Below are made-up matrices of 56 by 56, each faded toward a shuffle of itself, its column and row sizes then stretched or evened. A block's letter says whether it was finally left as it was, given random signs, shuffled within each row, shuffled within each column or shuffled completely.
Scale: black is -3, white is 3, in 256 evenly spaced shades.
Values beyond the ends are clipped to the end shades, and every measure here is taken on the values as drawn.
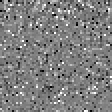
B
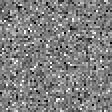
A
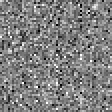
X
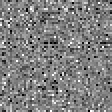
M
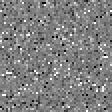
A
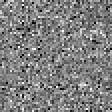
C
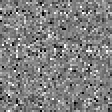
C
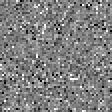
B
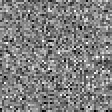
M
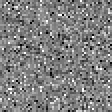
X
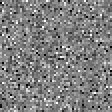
A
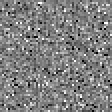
B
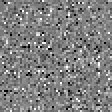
C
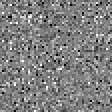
M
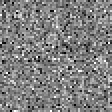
B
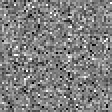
X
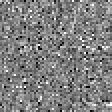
M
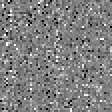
X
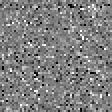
M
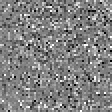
C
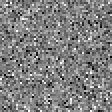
A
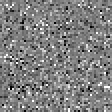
C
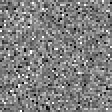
A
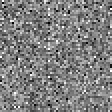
X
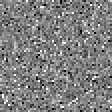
A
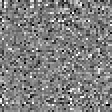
M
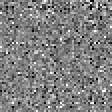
C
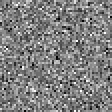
A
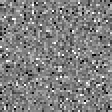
A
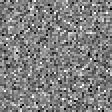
A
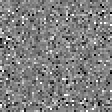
C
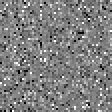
X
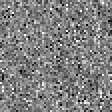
X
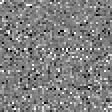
B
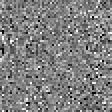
M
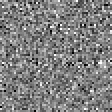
B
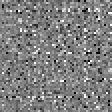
M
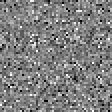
C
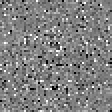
C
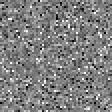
A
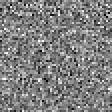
B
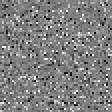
B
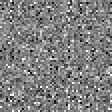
C
